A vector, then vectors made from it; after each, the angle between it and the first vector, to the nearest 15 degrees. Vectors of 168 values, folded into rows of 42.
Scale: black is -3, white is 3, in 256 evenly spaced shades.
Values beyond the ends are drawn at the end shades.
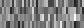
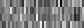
120 degrees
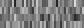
150 degrees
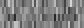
120 degrees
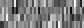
90 degrees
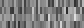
30 degrees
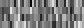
120 degrees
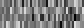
150 degrees
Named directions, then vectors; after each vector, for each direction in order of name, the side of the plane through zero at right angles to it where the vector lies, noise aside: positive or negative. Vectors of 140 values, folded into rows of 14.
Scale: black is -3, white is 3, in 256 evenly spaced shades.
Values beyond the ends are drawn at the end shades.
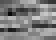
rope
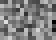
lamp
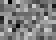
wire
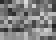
positive, positive, positive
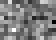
positive, negative, negative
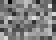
positive, positive, positive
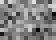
negative, negative, negative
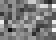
negative, positive, negative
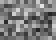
negative, negative, negative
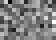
negative, positive, positive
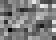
negative, positive, negative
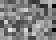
positive, negative, positive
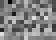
positive, positive, positive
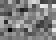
negative, positive, negative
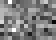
positive, negative, negative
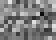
negative, negative, negative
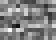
negative, negative, positive
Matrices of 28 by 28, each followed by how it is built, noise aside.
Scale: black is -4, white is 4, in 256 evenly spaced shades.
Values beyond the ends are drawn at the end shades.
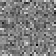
low rank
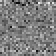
uneven rows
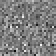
uneven rows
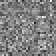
low rank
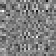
low rank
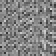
repeating rows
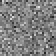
noise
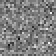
noise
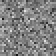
noise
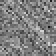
Toeplitz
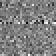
uneven rows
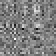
low rank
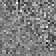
upper triangular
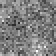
smooth
